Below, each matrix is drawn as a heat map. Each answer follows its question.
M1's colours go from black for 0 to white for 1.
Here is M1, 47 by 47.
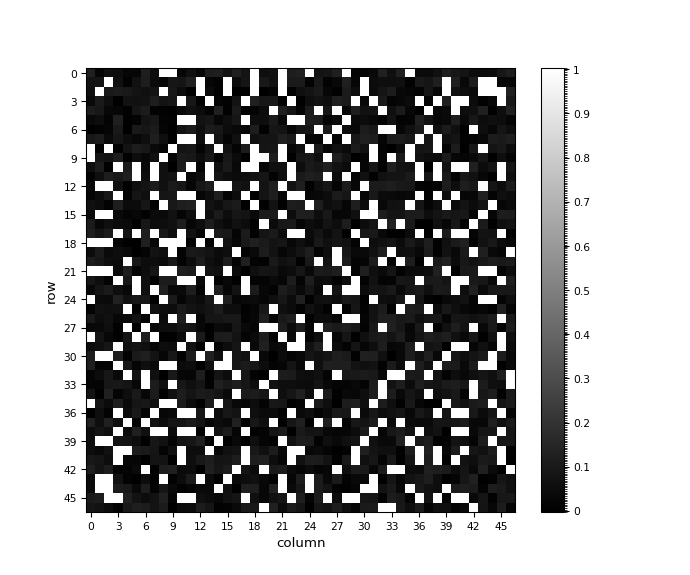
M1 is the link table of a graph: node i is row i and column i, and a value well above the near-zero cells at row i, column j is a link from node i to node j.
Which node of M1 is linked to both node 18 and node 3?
node 10
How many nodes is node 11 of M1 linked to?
10
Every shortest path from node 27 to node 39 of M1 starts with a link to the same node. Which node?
node 19
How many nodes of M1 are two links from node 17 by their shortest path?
8
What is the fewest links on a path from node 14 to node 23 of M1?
4
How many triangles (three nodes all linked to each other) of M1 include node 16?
3
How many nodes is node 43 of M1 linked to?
8
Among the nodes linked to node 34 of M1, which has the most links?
node 32
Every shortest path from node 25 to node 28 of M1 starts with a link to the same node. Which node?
node 4
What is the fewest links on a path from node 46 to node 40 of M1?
3
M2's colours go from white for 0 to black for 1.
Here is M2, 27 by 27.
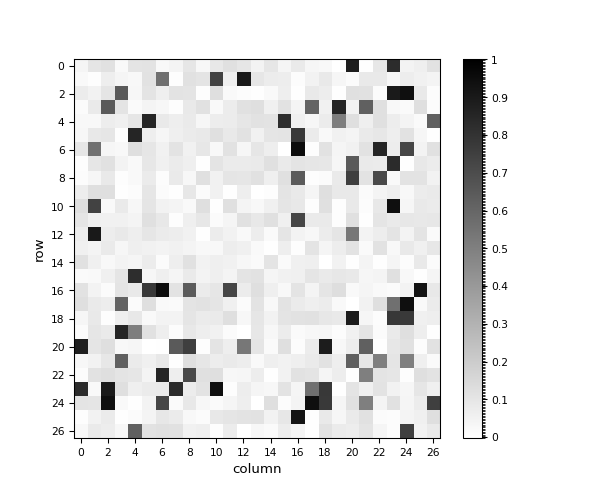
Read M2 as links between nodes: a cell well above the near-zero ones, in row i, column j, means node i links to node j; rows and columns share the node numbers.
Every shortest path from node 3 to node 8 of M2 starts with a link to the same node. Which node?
node 21
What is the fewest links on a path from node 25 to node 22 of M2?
3
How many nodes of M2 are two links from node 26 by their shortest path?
8
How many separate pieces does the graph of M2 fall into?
4
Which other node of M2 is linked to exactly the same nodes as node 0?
node 7
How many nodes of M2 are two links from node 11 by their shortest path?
4
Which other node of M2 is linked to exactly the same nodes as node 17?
node 2
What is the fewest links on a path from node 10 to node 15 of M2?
6
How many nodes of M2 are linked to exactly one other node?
3
